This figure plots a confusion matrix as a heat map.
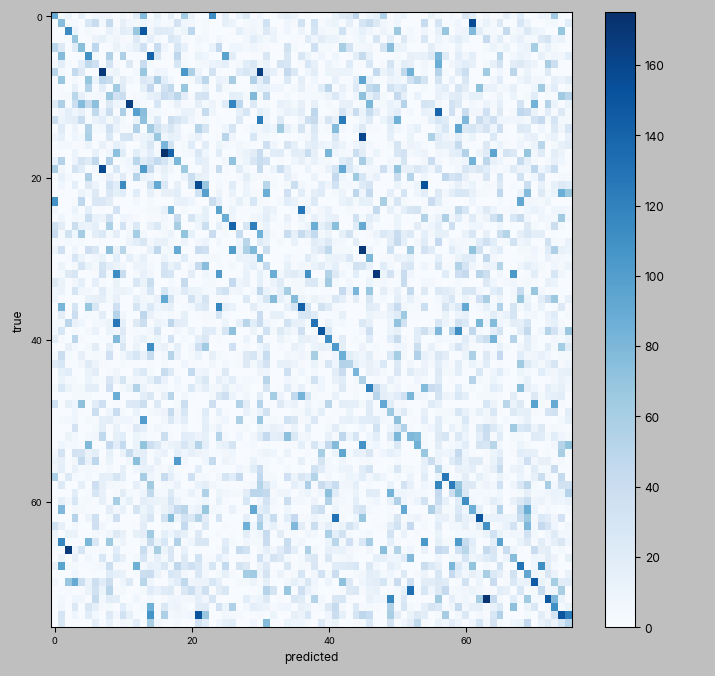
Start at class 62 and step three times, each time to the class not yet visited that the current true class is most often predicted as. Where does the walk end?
59
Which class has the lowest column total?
66
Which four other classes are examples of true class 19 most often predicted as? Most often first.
7, 13, 42, 50
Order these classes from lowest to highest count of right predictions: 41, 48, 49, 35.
49, 35, 48, 41
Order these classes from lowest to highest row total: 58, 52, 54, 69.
54, 69, 52, 58
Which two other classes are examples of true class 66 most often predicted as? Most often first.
2, 48
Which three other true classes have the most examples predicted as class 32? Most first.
35, 47, 62
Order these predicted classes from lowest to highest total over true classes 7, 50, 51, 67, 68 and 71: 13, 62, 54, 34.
62, 54, 34, 13
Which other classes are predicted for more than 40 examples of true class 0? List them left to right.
13, 19, 23, 44, 48, 73
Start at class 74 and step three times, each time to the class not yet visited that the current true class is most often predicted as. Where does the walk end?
42
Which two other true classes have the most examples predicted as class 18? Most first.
55, 29
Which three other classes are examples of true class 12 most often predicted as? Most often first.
56, 13, 10
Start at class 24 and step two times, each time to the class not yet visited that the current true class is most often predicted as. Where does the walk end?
60
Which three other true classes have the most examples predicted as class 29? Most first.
26, 61, 10
